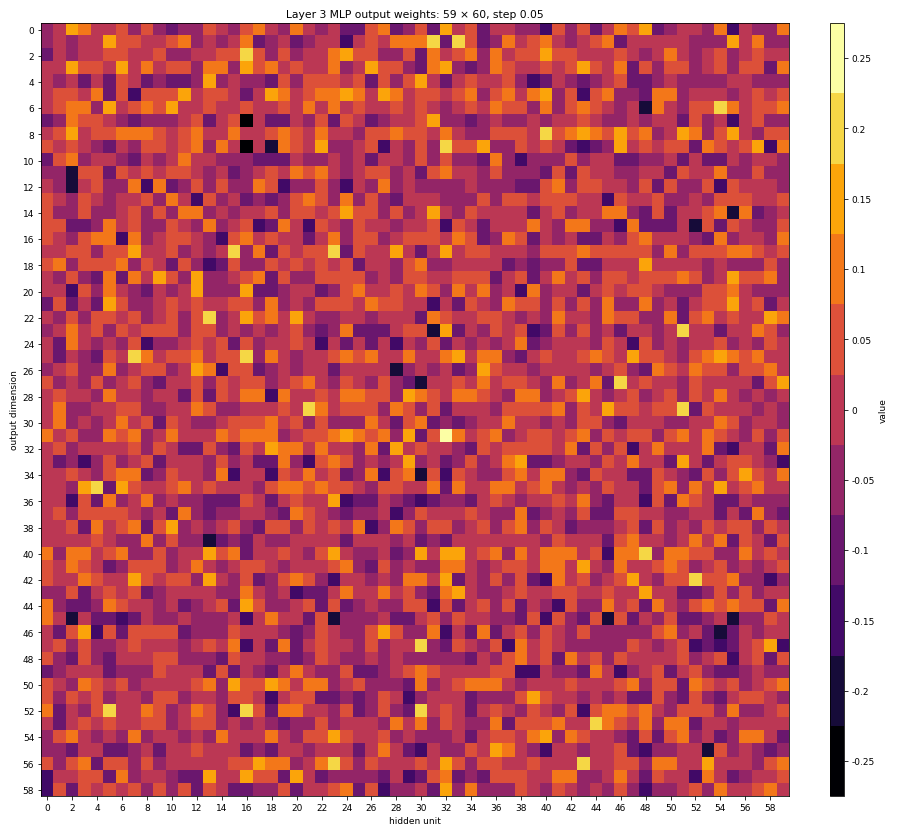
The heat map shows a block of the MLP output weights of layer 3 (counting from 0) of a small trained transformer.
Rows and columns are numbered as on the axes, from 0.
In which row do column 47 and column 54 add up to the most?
25
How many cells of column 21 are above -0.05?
41
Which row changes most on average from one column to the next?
9
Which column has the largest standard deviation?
16
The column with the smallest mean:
18
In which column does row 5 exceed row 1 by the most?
24
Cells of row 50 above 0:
29
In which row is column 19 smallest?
12
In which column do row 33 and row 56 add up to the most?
23
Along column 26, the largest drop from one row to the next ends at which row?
4
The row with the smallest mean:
45
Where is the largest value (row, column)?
31, 32
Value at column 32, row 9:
0.2
